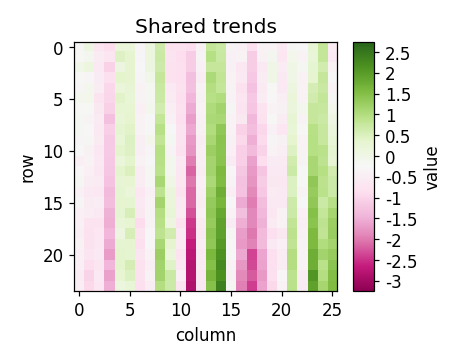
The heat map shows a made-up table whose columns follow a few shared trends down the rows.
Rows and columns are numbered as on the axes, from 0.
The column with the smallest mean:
11
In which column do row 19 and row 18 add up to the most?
14
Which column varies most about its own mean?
25
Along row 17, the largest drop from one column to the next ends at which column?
15
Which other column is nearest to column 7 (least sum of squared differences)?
0
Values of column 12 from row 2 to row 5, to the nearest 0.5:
-0.5 -0.5 -0.5 -0.5
